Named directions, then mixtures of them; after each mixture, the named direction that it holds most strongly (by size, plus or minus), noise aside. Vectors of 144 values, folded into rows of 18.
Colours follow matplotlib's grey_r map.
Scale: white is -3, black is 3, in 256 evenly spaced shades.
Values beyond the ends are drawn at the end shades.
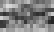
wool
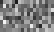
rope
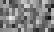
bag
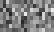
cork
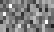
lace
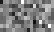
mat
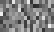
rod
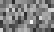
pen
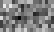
wool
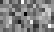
mat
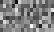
rope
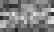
wool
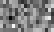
bag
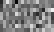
rope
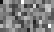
mat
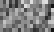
bag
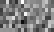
bag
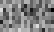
cork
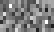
lace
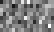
mat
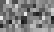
cork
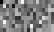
rope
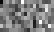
mat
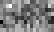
wool
